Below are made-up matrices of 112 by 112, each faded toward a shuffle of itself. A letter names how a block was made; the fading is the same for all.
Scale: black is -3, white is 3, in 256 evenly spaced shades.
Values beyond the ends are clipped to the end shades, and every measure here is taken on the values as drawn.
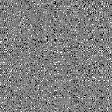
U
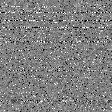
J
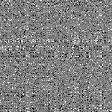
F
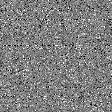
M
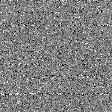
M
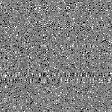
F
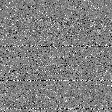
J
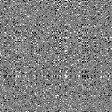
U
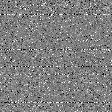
J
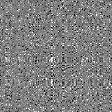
U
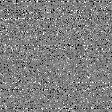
J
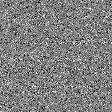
M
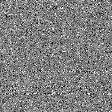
M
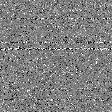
J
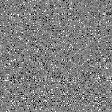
F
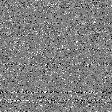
J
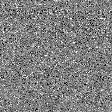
M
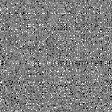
F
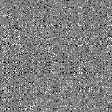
F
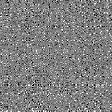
F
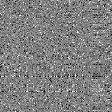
F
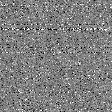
J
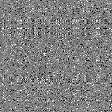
F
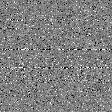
M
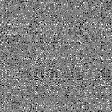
F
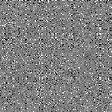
U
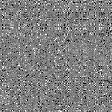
U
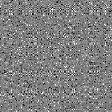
U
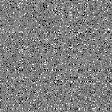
F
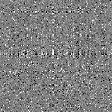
F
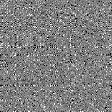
F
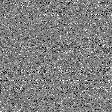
M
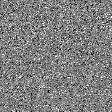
M
